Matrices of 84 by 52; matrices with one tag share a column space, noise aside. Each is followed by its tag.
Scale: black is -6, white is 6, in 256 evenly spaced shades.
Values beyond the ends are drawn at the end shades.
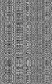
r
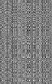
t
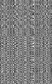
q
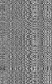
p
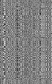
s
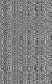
p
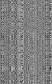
p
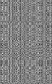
r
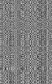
p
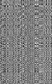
q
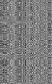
r
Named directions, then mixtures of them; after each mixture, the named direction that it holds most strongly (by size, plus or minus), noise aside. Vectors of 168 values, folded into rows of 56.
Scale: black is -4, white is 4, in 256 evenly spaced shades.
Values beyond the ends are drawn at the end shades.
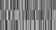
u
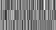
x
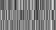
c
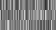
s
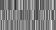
c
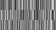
c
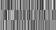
x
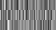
s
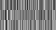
u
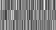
x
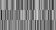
c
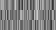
c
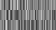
u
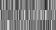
s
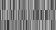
s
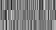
x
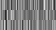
x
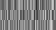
c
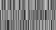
s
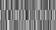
s
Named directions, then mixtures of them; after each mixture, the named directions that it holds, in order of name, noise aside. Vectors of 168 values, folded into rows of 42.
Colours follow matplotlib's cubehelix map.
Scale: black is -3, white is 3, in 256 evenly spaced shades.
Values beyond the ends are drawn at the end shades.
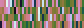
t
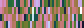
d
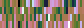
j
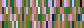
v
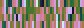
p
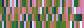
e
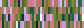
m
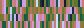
p.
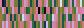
v.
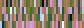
m, p, t.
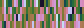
p.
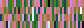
d.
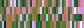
e.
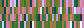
e.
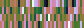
j.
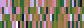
m, t, v.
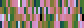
d, m.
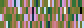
d.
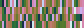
e.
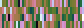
m.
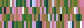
e, j.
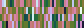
d, v.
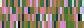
d, m, v.
